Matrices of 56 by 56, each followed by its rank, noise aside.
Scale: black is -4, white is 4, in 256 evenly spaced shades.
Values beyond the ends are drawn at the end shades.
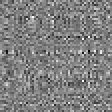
seven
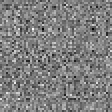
six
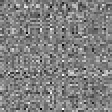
six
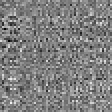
six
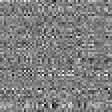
five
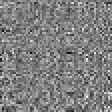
five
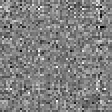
six
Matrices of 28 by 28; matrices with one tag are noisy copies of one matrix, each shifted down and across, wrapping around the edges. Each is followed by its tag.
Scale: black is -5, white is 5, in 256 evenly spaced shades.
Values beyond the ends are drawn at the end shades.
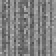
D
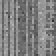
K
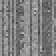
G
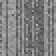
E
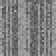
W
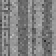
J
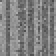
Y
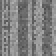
J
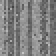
Y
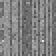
G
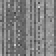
E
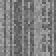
K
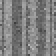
J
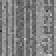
K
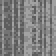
K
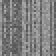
E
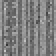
D
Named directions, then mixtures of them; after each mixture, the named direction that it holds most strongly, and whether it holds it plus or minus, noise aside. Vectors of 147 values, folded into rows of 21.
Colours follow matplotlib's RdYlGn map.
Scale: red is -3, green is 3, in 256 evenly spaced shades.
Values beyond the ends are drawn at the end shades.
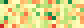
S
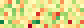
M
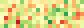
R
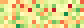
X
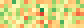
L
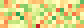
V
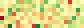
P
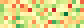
X, plus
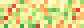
R, plus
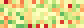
V, plus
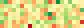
S, plus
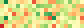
S, plus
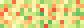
L, minus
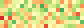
V, plus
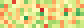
L, minus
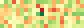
L, minus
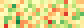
R, minus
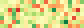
P, minus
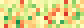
R, minus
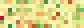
P, plus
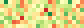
S, plus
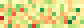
P, plus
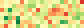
R, minus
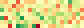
P, minus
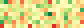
S, plus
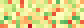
R, minus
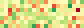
P, minus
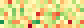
M, plus
